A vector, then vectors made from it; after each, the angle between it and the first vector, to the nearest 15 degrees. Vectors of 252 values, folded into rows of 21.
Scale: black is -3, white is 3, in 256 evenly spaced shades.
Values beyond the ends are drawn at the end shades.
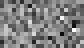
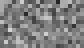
90 degrees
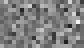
105 degrees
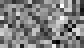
60 degrees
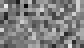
90 degrees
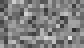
120 degrees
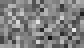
60 degrees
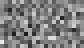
135 degrees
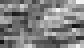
75 degrees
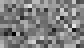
135 degrees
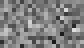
30 degrees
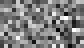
45 degrees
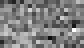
30 degrees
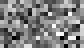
105 degrees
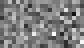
60 degrees
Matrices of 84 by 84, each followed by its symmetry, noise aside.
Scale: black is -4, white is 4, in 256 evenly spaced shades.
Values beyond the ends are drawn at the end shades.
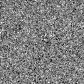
no symmetry.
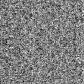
mirrored top to bottom.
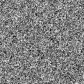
symmetric.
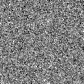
antisymmetric.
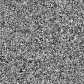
antisymmetric.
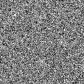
symmetric.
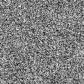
antisymmetric.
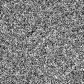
symmetric.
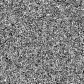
antisymmetric.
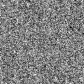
same after a half turn.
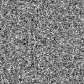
mirrored top to bottom.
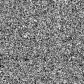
antisymmetric.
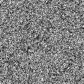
symmetric.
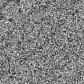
symmetric.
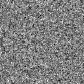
mirrored top to bottom.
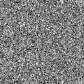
mirrored top to bottom.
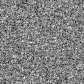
same after a half turn.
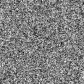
no symmetry.
